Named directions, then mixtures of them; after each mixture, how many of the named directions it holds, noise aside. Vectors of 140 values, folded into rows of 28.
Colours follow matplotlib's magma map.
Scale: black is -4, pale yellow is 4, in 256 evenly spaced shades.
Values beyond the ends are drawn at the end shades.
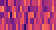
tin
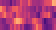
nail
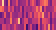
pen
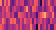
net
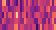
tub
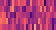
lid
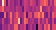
two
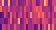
two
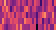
two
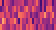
two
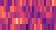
two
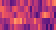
two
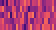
one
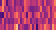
three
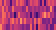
three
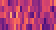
three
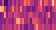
four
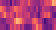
one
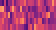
three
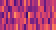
two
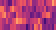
two
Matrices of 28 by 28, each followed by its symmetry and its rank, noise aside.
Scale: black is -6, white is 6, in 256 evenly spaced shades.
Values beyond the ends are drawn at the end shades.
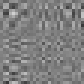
symmetric, rank two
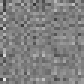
no symmetry, rank three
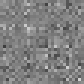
symmetric, rank four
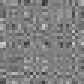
antisymmetric, rank four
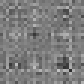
symmetric, rank three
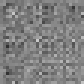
symmetric, rank four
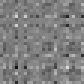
symmetric, rank two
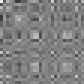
symmetric, rank two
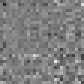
no symmetry, rank four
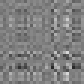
antisymmetric, rank two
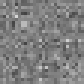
symmetric, rank four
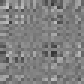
symmetric, rank two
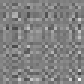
symmetric, rank two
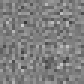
antisymmetric, rank four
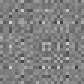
symmetric, rank three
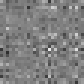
no symmetry, rank three
